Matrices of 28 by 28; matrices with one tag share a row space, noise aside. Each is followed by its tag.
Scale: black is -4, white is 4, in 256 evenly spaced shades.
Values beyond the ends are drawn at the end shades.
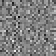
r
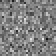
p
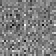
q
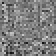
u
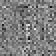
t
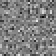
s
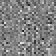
t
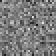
s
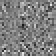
t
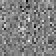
t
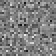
p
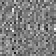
r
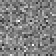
p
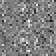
t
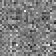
q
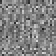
s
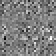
t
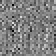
r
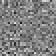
u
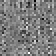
t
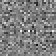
s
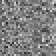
u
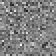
p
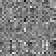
q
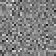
r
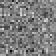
p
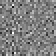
r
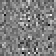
t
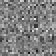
s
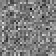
u
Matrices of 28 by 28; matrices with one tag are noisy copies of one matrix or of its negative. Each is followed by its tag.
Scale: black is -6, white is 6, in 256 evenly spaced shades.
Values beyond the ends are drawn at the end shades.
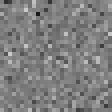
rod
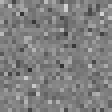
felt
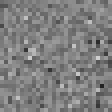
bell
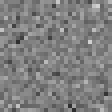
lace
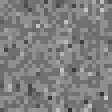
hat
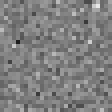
lace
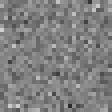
lace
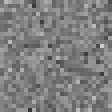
rod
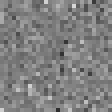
hat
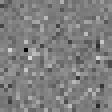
bell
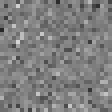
lace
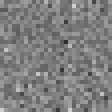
hat
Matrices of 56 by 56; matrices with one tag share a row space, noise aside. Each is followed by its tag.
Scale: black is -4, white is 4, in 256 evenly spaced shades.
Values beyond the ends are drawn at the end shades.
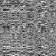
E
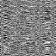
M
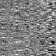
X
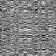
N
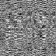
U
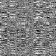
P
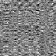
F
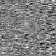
X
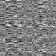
U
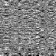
F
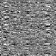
M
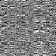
P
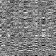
N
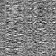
U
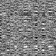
N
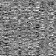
F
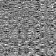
F
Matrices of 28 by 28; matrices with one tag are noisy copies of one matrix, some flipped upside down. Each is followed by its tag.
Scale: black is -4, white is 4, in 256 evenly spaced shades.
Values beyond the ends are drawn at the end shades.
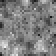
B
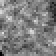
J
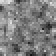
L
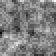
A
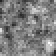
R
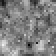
B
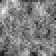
B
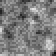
R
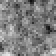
L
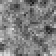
L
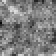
A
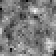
R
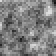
R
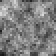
B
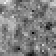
L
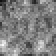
B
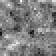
A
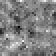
A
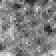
L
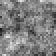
A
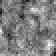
R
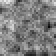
L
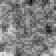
L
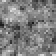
A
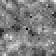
A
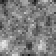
B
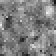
R
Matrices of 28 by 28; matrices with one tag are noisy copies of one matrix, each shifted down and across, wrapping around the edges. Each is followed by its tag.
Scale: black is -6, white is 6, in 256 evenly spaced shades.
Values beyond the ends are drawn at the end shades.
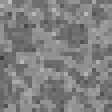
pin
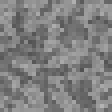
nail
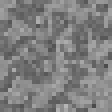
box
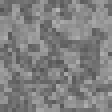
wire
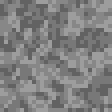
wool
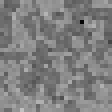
wire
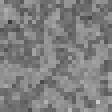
box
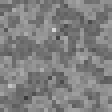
wool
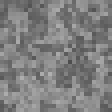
wire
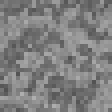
wool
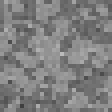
box
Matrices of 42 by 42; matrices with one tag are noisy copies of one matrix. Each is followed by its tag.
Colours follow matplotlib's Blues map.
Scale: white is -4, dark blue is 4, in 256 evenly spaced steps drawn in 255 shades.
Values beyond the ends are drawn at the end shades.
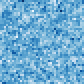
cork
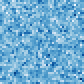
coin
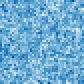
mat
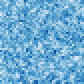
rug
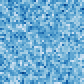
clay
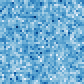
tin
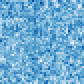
tin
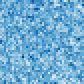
tin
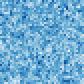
clay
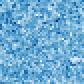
cork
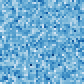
coin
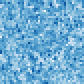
tin
